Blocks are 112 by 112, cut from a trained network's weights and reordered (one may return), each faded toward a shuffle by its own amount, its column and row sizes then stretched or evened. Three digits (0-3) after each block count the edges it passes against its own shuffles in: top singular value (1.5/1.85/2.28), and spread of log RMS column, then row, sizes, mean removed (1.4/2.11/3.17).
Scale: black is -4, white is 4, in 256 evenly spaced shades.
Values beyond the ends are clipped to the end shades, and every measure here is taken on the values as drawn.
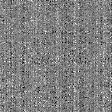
2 2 2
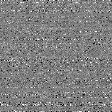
0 0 3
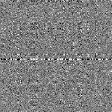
3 2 2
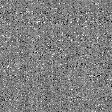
0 0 2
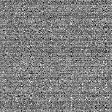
2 2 0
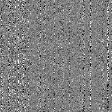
0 3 0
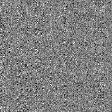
1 2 0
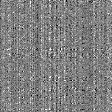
3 2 2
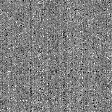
1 1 1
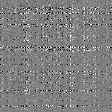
2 2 3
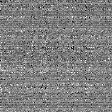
2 2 2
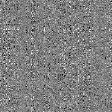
0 3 1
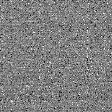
0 1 0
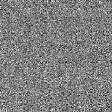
1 1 2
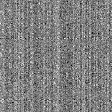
3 0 2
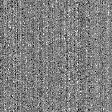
2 2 0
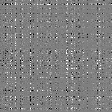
2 3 3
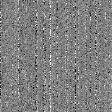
1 3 0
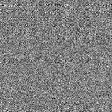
1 0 2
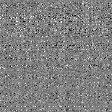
0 0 3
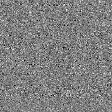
0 0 2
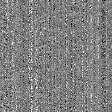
2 3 0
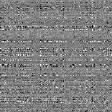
2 2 3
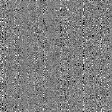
1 3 1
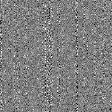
1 3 0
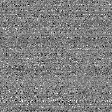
1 1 2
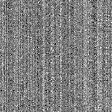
3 2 1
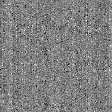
1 1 1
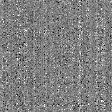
1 2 1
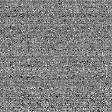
1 1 2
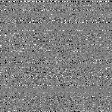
1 1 3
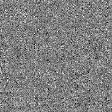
1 2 1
